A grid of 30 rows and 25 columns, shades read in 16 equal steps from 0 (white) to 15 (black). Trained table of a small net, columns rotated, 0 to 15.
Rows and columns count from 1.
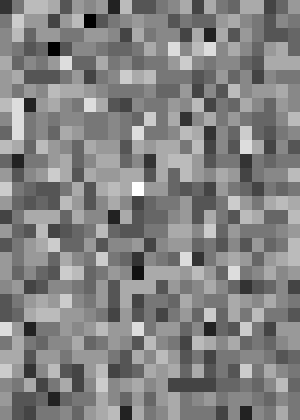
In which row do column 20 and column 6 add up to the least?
20
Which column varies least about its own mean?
19
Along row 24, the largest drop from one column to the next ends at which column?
21
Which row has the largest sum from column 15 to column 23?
28
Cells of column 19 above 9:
3
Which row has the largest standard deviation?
24
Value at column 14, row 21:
10
